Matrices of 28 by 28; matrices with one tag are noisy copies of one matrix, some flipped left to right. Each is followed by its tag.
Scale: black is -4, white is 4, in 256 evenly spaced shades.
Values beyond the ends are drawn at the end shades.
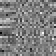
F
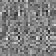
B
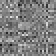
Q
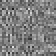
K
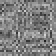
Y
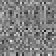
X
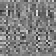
B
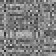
Y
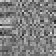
F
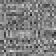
Y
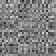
Q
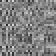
K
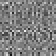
X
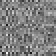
K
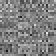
Q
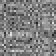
Y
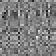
B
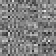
Q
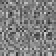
X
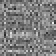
Y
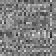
Y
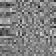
F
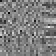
F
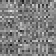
Q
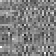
K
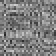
Y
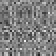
X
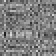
Y
